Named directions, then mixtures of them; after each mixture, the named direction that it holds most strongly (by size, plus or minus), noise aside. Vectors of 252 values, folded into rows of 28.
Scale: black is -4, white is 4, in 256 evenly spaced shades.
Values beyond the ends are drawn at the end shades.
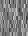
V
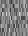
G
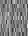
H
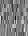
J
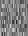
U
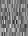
U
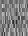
G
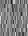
H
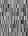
J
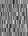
U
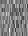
G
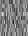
G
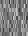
V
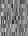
U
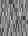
G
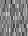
H
